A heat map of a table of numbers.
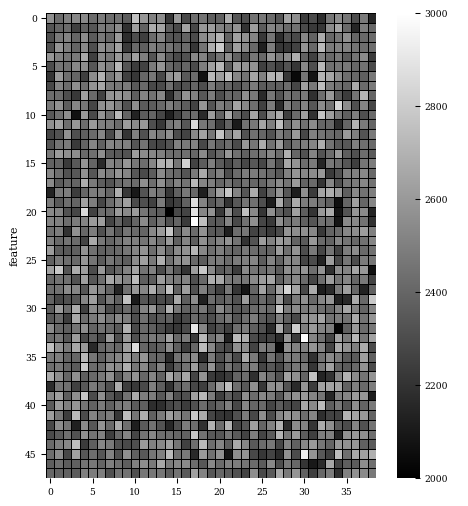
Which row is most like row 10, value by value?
42
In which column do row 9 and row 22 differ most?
34
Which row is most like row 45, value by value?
33
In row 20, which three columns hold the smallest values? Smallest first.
14, 34, 38
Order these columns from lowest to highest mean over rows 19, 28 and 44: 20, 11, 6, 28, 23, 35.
23, 20, 6, 11, 35, 28
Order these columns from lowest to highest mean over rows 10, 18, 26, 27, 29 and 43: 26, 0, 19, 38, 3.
3, 0, 38, 26, 19
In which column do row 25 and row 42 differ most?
32
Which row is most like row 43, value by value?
47
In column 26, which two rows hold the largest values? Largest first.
6, 27
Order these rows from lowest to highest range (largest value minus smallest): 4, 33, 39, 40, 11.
4, 40, 39, 11, 33
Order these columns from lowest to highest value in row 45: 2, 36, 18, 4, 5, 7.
2, 4, 5, 7, 18, 36
